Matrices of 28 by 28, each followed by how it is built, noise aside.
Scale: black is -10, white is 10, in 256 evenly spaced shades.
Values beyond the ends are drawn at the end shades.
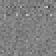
uneven rows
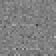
uneven rows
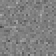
uneven rows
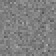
noise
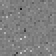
sparse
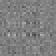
low rank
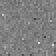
sparse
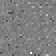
sparse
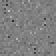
sparse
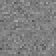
uneven rows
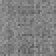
blocks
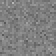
noise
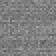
blocks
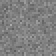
noise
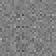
low rank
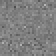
uneven rows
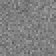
noise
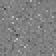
sparse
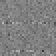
uneven rows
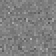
uneven rows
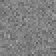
noise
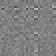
low rank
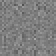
low rank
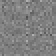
low rank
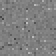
sparse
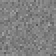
noise
